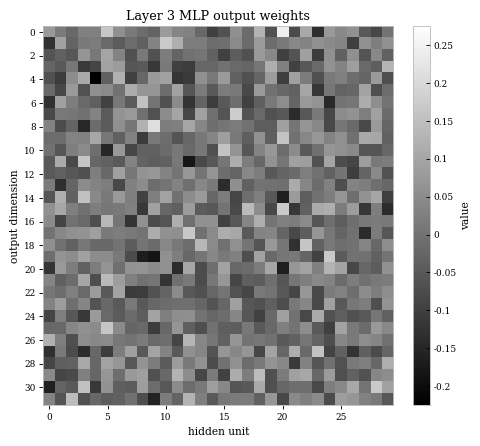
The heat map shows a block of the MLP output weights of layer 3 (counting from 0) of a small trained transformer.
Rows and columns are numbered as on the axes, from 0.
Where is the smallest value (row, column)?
4, 4
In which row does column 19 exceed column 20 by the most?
20
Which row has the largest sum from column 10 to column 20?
17
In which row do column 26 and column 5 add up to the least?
27
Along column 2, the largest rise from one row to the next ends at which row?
31
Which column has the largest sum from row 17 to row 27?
12
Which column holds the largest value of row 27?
23
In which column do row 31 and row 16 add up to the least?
9
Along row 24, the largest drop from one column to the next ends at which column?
24
